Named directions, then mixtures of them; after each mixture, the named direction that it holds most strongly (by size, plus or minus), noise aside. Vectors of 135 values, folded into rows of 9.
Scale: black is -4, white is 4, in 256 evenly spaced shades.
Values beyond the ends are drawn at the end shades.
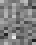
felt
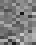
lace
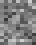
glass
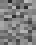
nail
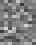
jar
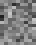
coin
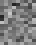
coin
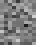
jar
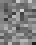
glass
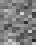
lace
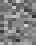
jar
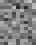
nail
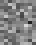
jar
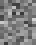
coin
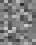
jar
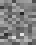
lace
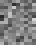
coin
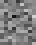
jar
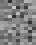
nail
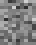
nail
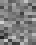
lace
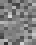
coin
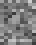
glass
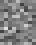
jar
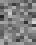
coin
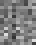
felt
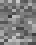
glass
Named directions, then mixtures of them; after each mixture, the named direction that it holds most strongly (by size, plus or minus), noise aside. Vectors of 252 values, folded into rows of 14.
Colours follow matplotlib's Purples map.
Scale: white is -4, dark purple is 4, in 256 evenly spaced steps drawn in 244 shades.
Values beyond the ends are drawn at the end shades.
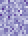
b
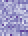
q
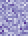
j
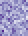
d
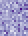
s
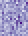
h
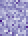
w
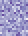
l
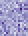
s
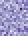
s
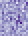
h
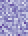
j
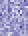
b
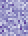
j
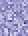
b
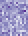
q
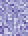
j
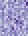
h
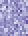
b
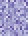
b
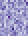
b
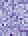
q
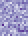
q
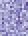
h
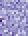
w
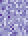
b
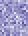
q
